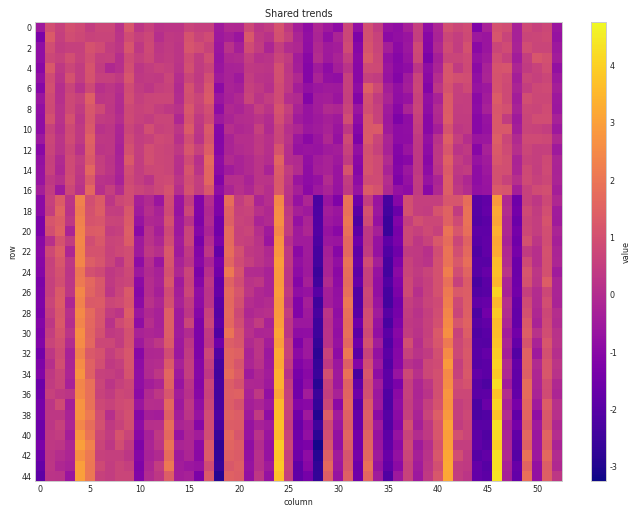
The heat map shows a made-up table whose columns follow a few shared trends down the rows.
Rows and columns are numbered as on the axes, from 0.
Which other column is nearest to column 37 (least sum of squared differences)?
39
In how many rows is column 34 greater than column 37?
17
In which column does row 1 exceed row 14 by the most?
21
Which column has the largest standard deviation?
46
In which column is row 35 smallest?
28
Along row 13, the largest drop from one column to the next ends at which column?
18
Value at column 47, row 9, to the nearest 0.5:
0.5
